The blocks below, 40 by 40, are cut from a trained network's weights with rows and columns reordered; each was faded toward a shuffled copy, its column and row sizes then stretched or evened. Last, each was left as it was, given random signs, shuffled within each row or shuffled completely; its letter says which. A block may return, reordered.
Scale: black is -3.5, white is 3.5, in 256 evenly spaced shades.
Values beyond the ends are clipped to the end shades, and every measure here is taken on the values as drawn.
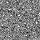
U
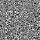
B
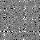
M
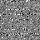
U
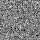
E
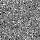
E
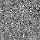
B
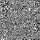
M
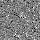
E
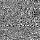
B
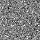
U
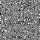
M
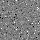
E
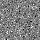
E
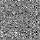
B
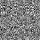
B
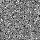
E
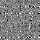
B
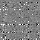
M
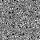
U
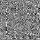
M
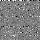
U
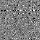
M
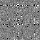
M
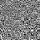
B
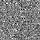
U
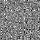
M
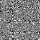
M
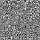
B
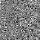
M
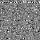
U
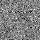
U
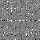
M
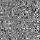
M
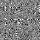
M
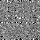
U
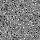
E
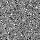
E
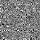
M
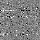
M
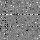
M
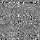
M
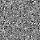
M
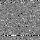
U
